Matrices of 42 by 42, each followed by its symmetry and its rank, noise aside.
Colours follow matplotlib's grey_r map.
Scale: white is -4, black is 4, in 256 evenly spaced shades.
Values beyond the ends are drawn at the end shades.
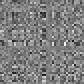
no symmetry, rank four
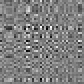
antisymmetric, rank two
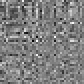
no symmetry, rank three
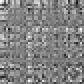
symmetric, rank four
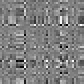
antisymmetric, rank two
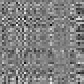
no symmetry, rank three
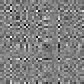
symmetric, rank two
